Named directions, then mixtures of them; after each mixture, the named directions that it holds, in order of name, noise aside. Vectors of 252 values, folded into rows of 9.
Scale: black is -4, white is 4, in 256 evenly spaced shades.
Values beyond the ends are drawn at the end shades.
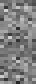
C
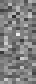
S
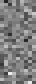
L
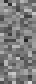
L, S.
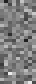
L.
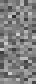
L, S.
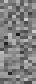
L, S.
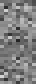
C.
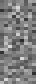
S.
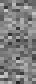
C.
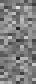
C, S.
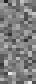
L.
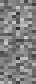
C, S.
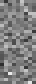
L, S.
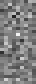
S.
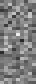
S.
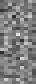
S.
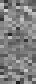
C, L.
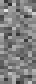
C, L, S.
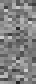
C.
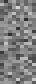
C, L, S.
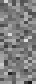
L.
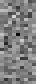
S.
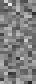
L, S.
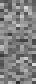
C, L, S.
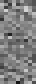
C, L.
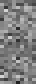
C.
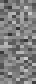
C, L, S.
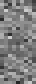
C, L.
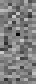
S.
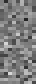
L, S.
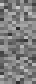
C, L, S.
